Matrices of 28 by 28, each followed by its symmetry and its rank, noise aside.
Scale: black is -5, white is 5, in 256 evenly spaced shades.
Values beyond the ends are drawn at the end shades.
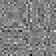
antisymmetric, rank six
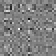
antisymmetric, rank four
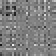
no symmetry, rank three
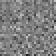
antisymmetric, rank four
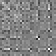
symmetric, rank three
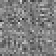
antisymmetric, rank six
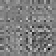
symmetric, rank three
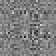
no symmetry, rank four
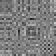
symmetric, rank four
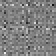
antisymmetric, rank four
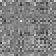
no symmetry, rank four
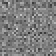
no symmetry, rank six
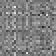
no symmetry, rank four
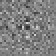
symmetric, rank four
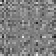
antisymmetric, rank four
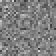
no symmetry, rank six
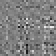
antisymmetric, rank four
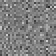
no symmetry, rank six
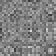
symmetric, rank four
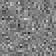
antisymmetric, rank six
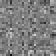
no symmetry, rank four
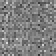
no symmetry, rank six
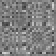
symmetric, rank three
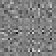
no symmetry, rank four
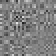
no symmetry, rank four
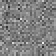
no symmetry, rank six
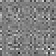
no symmetry, rank three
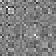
symmetric, rank three
